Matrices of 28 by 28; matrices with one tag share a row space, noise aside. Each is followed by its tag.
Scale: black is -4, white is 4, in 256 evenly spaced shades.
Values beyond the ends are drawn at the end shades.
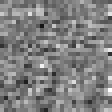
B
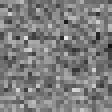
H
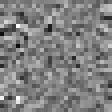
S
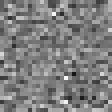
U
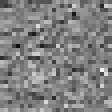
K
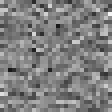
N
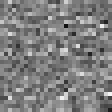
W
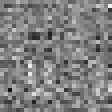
H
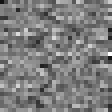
B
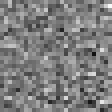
W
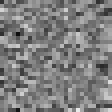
S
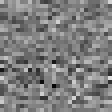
B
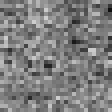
H
